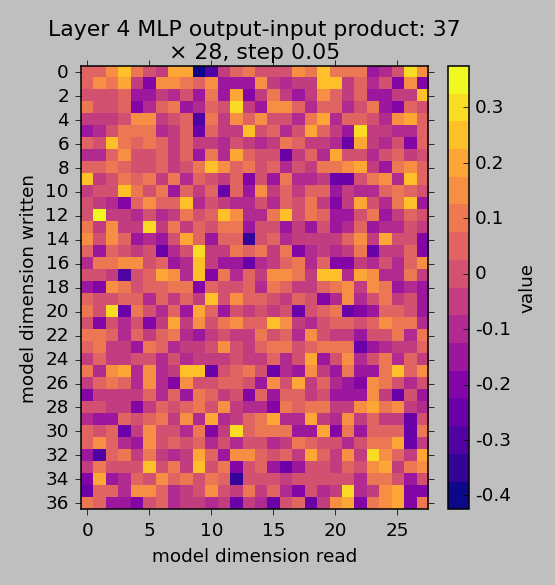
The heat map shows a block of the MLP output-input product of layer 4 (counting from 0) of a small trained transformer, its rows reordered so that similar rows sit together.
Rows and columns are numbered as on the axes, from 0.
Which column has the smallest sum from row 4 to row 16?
20
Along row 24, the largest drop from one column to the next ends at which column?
19
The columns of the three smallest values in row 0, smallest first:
9, 10, 23
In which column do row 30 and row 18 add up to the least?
26
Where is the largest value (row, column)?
12, 1
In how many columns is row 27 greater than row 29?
11
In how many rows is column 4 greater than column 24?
14
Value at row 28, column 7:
0
